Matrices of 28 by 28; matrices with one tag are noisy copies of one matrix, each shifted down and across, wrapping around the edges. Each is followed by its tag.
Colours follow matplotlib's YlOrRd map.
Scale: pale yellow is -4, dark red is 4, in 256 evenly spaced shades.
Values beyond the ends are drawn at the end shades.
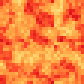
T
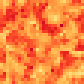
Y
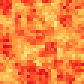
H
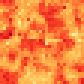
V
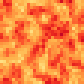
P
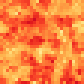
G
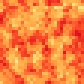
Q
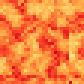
T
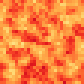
P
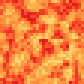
Y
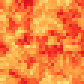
V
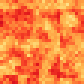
G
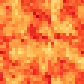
T
